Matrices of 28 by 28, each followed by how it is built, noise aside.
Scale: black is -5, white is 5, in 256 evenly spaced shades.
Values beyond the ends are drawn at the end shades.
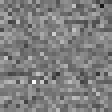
uneven rows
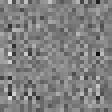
low rank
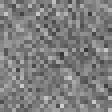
Toeplitz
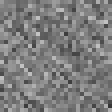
Toeplitz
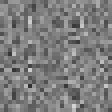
low rank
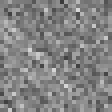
Toeplitz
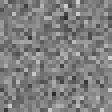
noise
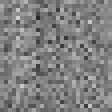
repeating rows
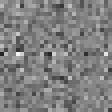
low rank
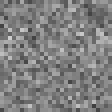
Toeplitz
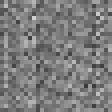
repeating rows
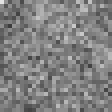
smooth
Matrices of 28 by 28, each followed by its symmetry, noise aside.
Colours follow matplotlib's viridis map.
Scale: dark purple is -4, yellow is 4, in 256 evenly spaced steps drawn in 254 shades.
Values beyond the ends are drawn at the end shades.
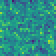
antisymmetric.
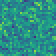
antisymmetric.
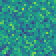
symmetric across the other diagonal.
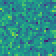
no symmetry.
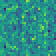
mirrored top to bottom.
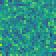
symmetric across the other diagonal.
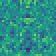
mirrored left to right.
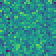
mirrored left to right.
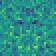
mirrored left to right.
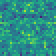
mirrored left to right.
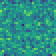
mirrored left to right.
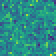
no symmetry.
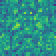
mirrored left to right.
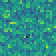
mirrored left to right.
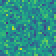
mirrored top to bottom.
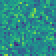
no symmetry.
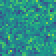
antisymmetric.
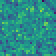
symmetric across the other diagonal.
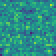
mirrored left to right.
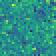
symmetric across the other diagonal.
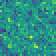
symmetric across the other diagonal.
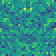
mirrored left to right.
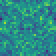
mirrored left to right.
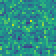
mirrored left to right.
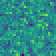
no symmetry.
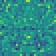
mirrored left to right.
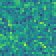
no symmetry.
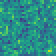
no symmetry.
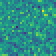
antisymmetric.
